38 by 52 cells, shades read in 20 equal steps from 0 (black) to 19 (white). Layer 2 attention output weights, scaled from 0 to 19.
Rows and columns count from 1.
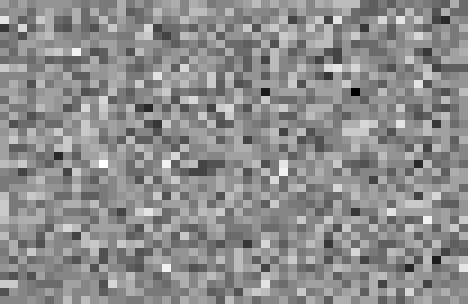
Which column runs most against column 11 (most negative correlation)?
52
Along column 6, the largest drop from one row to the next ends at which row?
8
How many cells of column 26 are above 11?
11
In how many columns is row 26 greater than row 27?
21
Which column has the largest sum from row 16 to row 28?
1
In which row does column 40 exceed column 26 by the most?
9
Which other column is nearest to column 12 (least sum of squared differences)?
43
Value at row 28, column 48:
18
